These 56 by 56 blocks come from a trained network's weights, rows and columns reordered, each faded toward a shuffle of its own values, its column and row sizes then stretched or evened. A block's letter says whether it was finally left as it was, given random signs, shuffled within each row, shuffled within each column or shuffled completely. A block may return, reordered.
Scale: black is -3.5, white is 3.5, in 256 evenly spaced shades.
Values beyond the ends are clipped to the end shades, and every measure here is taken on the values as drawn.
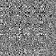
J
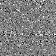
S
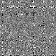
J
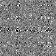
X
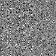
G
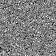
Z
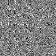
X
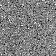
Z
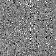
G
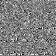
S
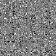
X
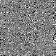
X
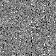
G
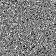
Z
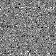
S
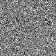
G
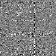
X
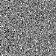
G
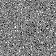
Z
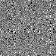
X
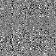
X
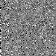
X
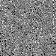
G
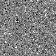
G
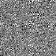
X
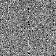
G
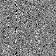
G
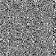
J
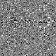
J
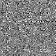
X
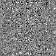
X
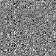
J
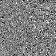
G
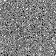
Z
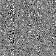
G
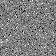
Z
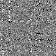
X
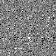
X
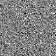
X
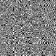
J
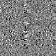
J
